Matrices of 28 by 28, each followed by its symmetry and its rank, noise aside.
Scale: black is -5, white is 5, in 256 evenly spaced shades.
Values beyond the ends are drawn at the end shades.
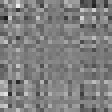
antisymmetric, rank two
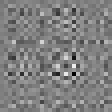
symmetric, rank two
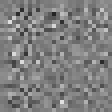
antisymmetric, rank four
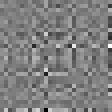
antisymmetric, rank two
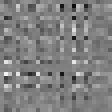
antisymmetric, rank two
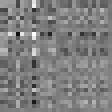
no symmetry, rank two
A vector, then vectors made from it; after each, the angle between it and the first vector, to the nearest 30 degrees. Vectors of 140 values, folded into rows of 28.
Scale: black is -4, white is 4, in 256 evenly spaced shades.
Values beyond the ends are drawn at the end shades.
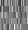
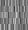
60 degrees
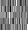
90 degrees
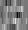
90 degrees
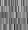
150 degrees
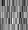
90 degrees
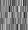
90 degrees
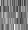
30 degrees
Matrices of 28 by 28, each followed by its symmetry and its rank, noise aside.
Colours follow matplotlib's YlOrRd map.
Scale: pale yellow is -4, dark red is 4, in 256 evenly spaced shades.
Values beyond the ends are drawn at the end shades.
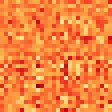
no symmetry, rank four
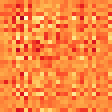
no symmetry, rank three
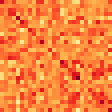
symmetric, rank four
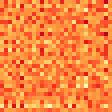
no symmetry, rank four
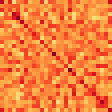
symmetric, rank five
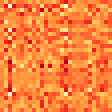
no symmetry, rank three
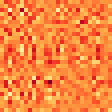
no symmetry, rank four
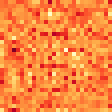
no symmetry, rank four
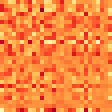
no symmetry, rank three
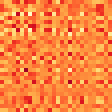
no symmetry, rank four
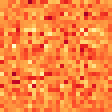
no symmetry, rank five
